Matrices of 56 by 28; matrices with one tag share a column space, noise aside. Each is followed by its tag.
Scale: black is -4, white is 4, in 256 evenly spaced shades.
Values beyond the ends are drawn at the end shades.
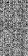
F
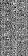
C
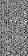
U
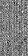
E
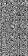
C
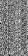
U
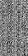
E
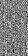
E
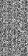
F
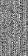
E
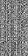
E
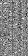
C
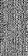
E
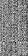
E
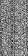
U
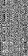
E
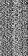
C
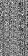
C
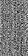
E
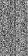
F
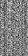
C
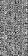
U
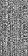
E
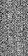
E
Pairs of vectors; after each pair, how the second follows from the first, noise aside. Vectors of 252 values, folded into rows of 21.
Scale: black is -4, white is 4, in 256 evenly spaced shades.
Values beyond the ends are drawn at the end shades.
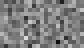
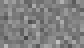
negated, shrunk.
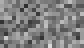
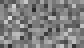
wrapped around, negated.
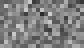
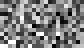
reversed, negated, scaled up.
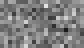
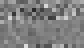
partly zeroed.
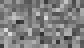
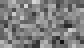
wrapped around, negated.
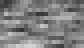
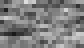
wrapped around, negated.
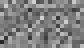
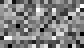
reversed, negated, scaled up.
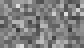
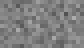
negated, shrunk.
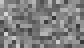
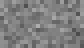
reversed, negated, shrunk.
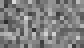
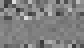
partly zeroed.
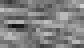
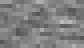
reversed, negated, shrunk.
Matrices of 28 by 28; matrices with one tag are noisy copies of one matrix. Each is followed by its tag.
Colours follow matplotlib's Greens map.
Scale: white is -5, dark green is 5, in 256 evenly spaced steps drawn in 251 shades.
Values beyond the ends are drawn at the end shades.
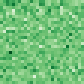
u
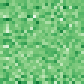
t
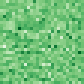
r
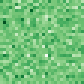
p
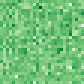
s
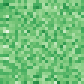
t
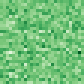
r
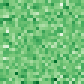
t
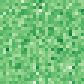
s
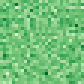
p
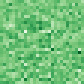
r
